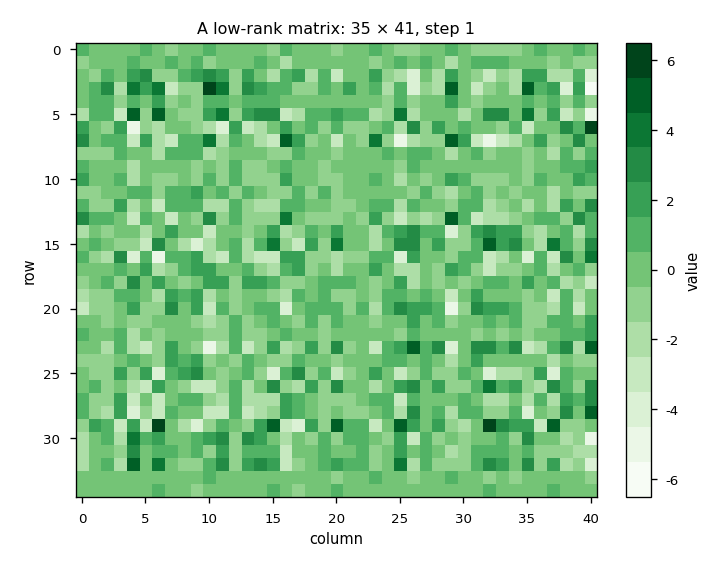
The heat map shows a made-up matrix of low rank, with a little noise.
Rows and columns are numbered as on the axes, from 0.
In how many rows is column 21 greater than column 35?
13
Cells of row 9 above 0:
7
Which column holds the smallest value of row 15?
9
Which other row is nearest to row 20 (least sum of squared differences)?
14
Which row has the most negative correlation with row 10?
31
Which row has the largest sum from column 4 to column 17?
3
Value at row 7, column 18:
-1
